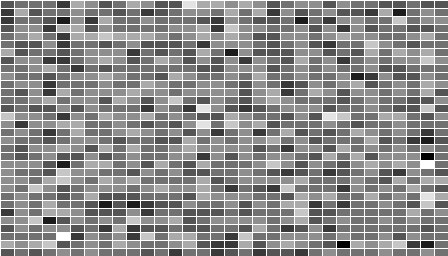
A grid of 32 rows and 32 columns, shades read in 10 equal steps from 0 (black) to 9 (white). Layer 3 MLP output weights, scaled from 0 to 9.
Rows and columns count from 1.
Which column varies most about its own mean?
31
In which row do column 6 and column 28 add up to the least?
9
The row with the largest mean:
5
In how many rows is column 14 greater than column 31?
12
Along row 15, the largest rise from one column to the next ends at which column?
24
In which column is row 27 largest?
22
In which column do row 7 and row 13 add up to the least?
17
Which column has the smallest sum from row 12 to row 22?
4
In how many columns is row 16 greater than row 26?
20
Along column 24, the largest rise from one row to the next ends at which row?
15
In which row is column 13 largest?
13
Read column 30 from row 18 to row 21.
2 4 5 5
